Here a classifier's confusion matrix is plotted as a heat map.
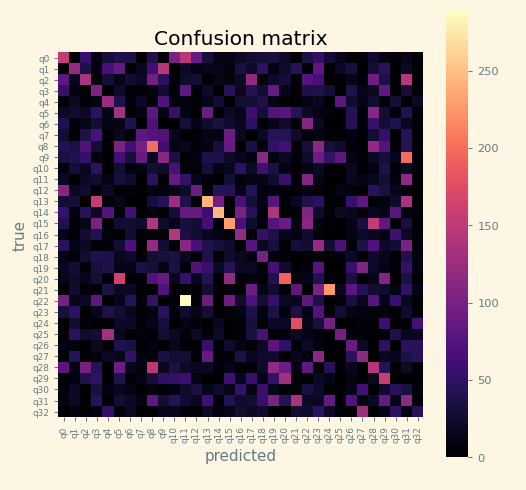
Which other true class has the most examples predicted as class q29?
q20
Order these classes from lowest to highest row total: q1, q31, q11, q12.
q12, q11, q1, q31
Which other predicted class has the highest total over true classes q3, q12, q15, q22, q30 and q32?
q11
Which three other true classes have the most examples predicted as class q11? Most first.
q22, q0, q17
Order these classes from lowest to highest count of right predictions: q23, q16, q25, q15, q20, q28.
q23, q25, q16, q28, q20, q15
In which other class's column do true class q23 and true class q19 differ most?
q27
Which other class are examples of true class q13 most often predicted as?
q3
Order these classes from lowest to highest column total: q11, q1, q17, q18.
q1, q18, q17, q11
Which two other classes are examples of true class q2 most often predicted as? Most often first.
q31, q17
